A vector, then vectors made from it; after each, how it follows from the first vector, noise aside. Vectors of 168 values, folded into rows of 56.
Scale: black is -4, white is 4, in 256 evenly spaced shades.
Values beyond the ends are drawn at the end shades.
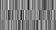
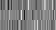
negated, partly zeroed.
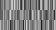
wrapped around.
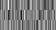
copied.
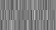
reversed, negated, shrunk.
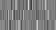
negated, partly zeroed.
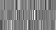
reversed, negated, partly zeroed.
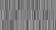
reversed, shrunk.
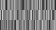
wrapped around.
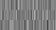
reversed, negated, shrunk.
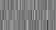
reversed, negated, shrunk.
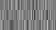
reversed, shrunk.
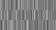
reversed, negated, shrunk.
